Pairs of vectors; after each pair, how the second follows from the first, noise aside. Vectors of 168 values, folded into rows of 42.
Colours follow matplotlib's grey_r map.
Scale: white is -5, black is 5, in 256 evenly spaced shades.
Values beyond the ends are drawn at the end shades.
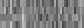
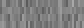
reversed, shrunk.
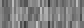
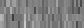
wrapped around, negated, partly zeroed.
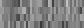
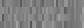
reversed, shrunk.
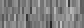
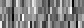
wrapped around, scaled up.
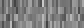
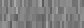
negated, shrunk.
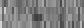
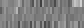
wrapped around, negated, partly zeroed.
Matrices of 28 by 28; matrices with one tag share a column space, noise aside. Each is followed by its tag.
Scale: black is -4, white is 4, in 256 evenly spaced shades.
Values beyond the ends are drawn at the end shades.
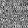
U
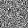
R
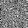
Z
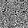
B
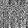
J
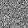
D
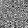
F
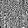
J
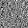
R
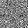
F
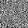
B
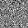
R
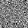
D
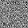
D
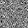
D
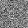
Z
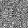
Z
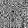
J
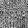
J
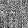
J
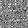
U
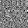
U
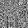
J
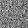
U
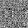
Z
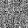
B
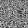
Z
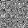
R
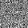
B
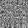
J
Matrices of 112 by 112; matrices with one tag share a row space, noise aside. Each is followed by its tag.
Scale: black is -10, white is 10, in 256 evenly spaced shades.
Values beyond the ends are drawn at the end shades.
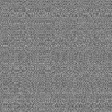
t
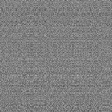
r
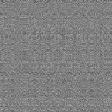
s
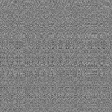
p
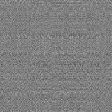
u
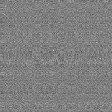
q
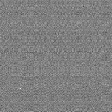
r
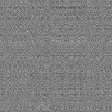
u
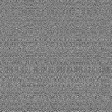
r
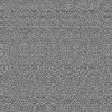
s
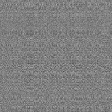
r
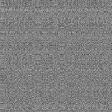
q
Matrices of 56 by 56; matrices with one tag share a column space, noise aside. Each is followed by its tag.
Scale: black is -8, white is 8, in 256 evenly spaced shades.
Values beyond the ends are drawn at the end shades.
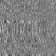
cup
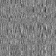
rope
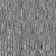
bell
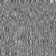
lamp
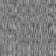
rope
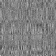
bell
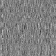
rope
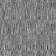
bell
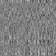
lamp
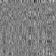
lamp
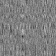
rope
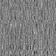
bell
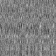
rope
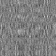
rope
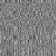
lamp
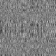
cup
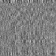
lamp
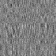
rope
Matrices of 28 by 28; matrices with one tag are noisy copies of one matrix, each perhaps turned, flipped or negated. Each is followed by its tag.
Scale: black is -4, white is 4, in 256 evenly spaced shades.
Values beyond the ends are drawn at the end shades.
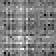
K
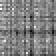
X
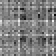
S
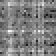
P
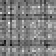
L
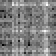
P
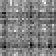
P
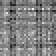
L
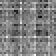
S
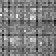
S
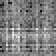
K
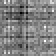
K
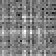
X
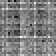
S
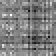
K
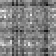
P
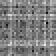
L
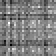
L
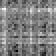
P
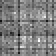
S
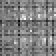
S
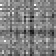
X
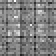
S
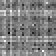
L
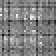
S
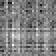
K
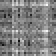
P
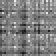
X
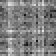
P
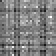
L
